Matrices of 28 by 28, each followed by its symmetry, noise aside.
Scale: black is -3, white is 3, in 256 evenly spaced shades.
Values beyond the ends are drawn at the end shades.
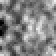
mirrored top to bottom.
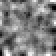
antisymmetric.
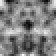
mirrored left to right.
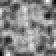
same after a half turn.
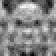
mirrored left to right.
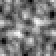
same after a half turn.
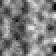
mirrored top to bottom.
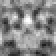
mirrored left to right.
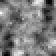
same after a half turn.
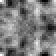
mirrored top to bottom.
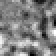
antisymmetric.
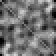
same after a half turn.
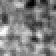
antisymmetric.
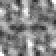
same after a half turn.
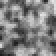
antisymmetric.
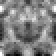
mirrored left to right.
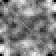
same after a half turn.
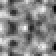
mirrored top to bottom.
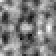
mirrored top to bottom.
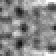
mirrored top to bottom.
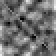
same after a half turn.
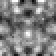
mirrored left to right.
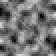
same after a half turn.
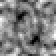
same after a half turn.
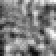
antisymmetric.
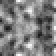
mirrored top to bottom.
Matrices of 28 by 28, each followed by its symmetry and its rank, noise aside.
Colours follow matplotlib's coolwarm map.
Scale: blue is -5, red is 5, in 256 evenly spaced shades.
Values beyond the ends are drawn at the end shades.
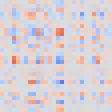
no symmetry, rank two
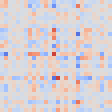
no symmetry, rank three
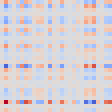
no symmetry, rank one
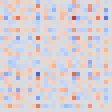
no symmetry, rank three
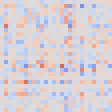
no symmetry, rank three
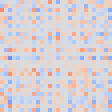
no symmetry, rank three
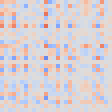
no symmetry, rank two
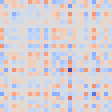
symmetric, rank two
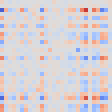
no symmetry, rank one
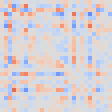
antisymmetric, rank two
